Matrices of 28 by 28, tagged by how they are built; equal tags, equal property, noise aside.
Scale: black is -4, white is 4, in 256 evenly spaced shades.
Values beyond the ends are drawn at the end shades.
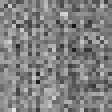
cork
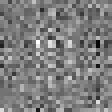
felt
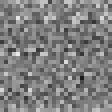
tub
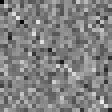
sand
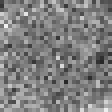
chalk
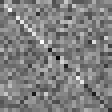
sand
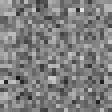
cork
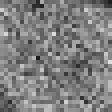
chalk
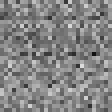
tub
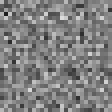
tub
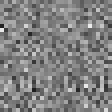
felt
